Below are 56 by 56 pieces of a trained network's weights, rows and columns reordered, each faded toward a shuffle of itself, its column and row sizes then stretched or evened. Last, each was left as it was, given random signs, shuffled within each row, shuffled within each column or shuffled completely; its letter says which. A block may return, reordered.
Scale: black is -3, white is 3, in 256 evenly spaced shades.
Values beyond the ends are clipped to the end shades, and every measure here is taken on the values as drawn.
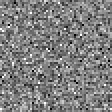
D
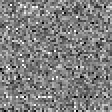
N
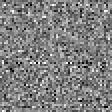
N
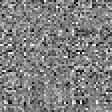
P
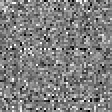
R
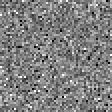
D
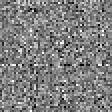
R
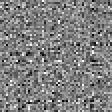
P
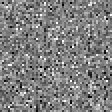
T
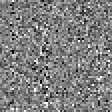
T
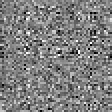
P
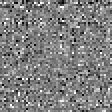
P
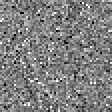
D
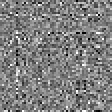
P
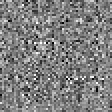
P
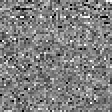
N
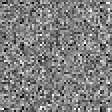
P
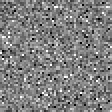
D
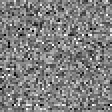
N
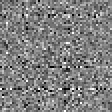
P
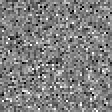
D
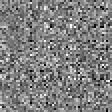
P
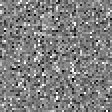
T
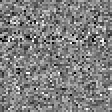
N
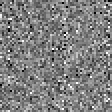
T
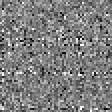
R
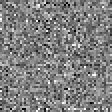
R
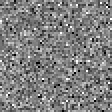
D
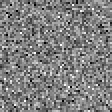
D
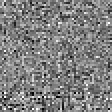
R
